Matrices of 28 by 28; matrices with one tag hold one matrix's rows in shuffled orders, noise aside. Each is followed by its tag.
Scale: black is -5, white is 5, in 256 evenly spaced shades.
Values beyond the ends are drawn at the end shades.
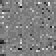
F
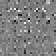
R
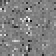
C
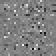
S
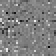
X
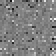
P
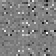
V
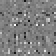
R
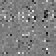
V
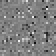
V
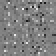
S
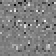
R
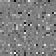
R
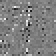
C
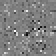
S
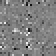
C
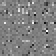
V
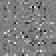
S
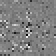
C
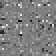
F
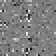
C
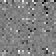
V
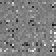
P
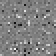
R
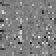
F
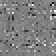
P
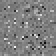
S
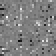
F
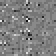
C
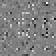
V
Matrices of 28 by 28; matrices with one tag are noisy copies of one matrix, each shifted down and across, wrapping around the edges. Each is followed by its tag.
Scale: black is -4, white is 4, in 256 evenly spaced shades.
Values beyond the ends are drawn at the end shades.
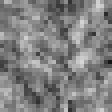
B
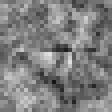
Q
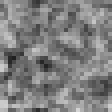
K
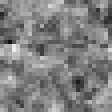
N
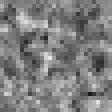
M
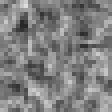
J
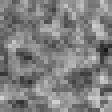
K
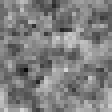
N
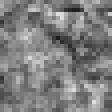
Q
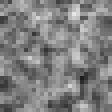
K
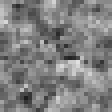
N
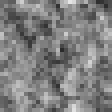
B
